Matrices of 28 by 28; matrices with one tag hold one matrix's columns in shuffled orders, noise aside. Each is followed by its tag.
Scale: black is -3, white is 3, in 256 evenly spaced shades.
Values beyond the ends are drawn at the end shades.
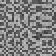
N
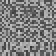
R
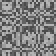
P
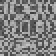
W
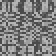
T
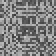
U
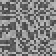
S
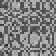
P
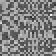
S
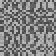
P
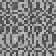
P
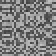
N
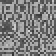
W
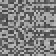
N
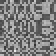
W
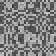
P
